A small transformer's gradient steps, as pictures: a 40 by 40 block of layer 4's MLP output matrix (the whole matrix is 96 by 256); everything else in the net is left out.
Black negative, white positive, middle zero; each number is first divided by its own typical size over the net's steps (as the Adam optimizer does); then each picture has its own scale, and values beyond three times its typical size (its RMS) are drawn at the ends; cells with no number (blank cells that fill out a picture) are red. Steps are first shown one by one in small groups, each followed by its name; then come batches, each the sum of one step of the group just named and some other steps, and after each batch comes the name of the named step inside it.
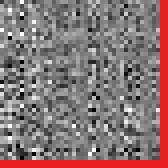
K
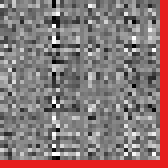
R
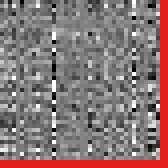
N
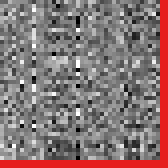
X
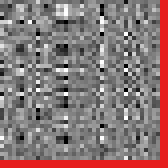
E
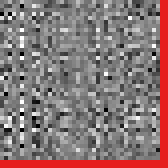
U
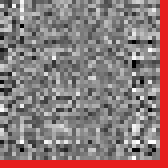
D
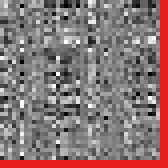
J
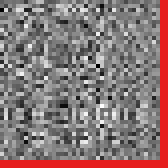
E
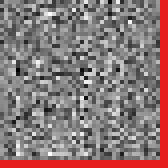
R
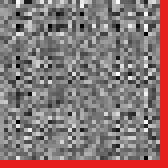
K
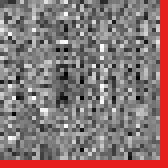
K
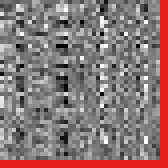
E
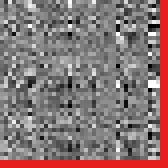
X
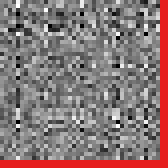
J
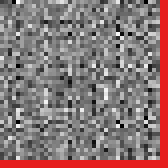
U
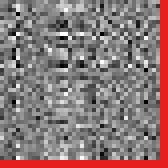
E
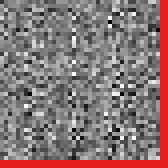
X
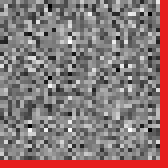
J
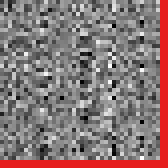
D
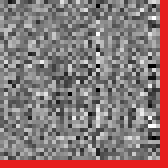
N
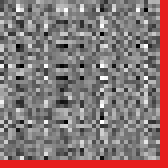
E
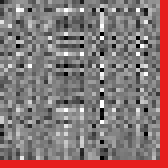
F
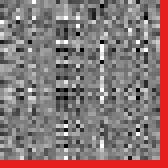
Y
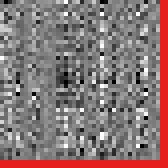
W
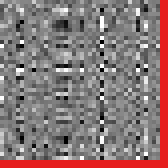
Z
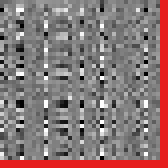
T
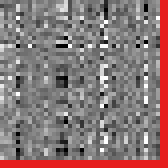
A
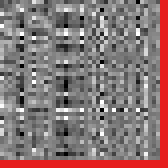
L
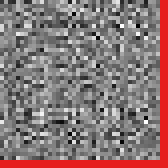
L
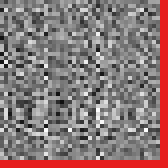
T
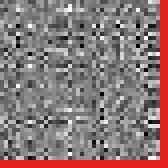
F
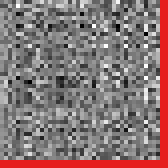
A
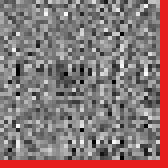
W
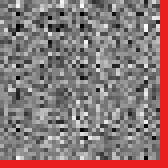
Y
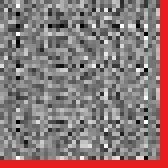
Z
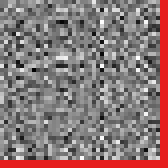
Z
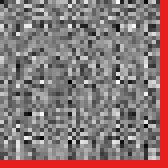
W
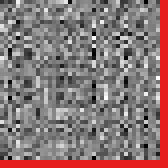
W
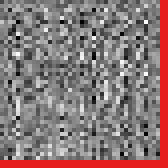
F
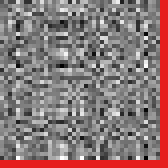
Z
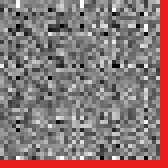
Z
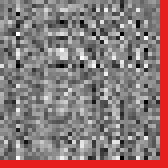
Z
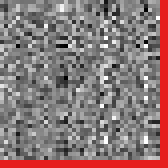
A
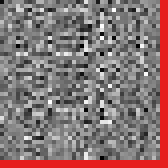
F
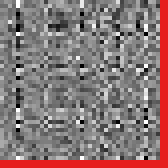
Z
